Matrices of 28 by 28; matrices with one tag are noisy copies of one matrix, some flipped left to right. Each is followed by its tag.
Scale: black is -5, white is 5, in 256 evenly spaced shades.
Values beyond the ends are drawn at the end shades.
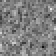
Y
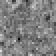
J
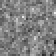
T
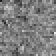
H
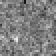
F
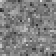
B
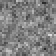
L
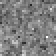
Y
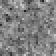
J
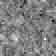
F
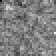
H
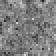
J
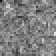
H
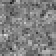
L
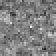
L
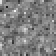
B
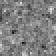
Y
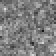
Y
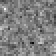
Y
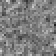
J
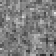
T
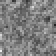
J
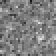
F
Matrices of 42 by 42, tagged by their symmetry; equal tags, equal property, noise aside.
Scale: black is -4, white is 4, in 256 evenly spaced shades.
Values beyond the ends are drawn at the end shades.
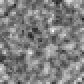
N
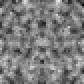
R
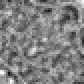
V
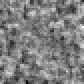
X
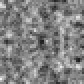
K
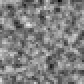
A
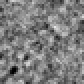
V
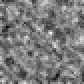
V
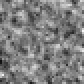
X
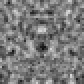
R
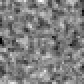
X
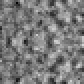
K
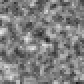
A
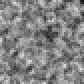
V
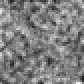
X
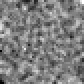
X
